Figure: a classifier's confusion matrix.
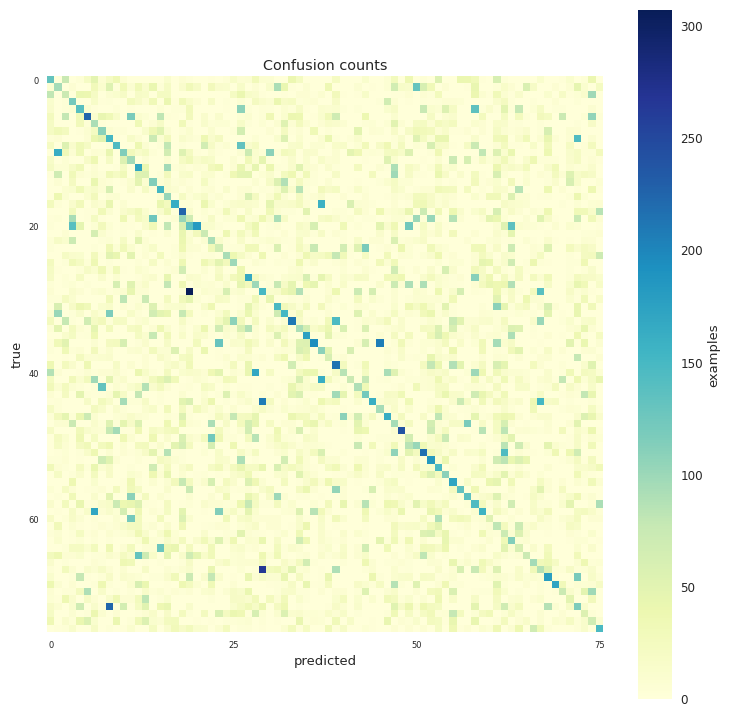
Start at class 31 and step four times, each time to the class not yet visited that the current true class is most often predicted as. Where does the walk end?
34
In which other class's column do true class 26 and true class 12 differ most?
16
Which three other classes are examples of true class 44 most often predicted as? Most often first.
29, 67, 10
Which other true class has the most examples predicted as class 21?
9
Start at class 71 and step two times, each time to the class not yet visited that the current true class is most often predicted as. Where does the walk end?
47
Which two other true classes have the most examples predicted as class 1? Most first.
10, 32
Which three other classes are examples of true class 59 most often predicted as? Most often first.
6, 23, 36
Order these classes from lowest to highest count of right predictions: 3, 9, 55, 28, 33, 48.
28, 3, 9, 55, 33, 48
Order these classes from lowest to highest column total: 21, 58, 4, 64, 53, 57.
57, 21, 64, 4, 58, 53
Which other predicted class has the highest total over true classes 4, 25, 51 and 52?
62
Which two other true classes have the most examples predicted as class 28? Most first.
40, 49
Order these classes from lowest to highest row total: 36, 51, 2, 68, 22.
22, 2, 68, 51, 36
